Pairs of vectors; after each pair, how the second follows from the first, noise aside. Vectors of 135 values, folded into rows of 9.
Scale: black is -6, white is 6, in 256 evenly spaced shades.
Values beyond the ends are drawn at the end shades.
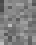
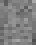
reversed, shrunk.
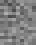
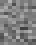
reversed.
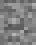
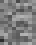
reversed, negated.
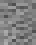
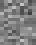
reversed, negated.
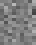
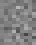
wrapped around, partly zeroed.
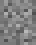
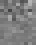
wrapped around, partly zeroed.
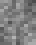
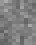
reversed, shrunk.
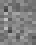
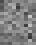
reversed.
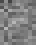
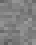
wrapped around, negated, shrunk.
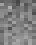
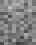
reversed.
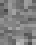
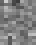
reversed, negated.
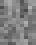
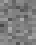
wrapped around, partly zeroed.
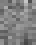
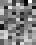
negated, scaled up.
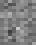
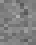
reversed, shrunk.
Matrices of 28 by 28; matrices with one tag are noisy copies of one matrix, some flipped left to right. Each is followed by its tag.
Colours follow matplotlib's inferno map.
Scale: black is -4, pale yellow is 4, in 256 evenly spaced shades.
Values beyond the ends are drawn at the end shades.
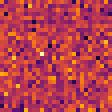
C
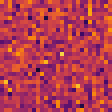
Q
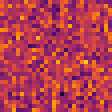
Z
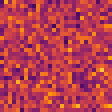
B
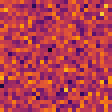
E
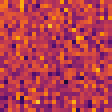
Q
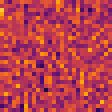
C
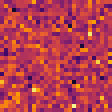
B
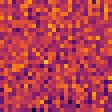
Q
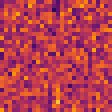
Z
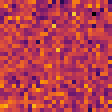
B
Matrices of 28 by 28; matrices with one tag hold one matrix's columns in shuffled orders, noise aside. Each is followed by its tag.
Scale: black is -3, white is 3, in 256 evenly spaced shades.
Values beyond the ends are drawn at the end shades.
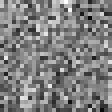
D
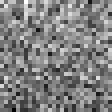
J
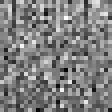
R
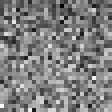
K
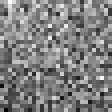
J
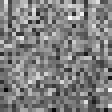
R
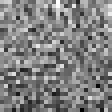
J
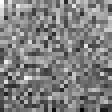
J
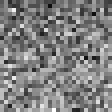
K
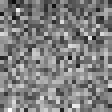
K
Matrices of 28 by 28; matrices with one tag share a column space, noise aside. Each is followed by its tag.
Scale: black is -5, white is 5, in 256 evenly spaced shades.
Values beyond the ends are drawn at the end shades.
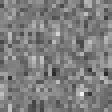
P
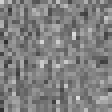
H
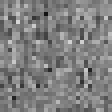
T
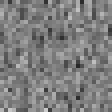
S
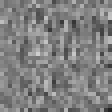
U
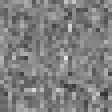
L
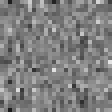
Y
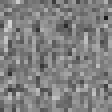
L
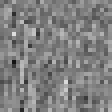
H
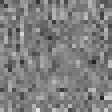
S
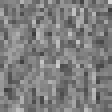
H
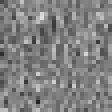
U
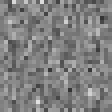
Y
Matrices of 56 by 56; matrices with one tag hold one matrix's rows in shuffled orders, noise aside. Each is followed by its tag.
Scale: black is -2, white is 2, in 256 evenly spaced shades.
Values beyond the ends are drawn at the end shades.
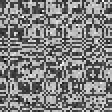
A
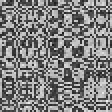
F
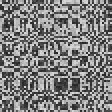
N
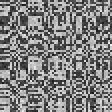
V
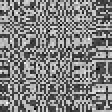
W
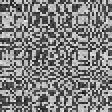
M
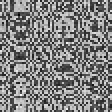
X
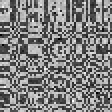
V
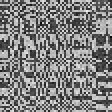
W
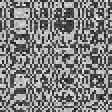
X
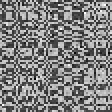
F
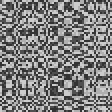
F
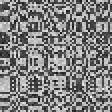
V
